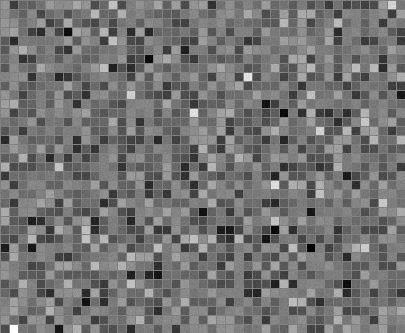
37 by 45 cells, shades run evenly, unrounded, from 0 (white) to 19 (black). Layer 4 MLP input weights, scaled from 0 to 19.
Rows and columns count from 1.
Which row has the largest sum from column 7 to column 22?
31
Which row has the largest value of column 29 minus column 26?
33
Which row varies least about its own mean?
10
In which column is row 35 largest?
18
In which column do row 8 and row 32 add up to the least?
42
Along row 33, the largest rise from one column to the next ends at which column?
39
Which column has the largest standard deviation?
15
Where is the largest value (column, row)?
35, 28
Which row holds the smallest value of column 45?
16
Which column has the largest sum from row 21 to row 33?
26
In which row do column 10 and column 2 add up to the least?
37
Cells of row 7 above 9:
38
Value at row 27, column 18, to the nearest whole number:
12
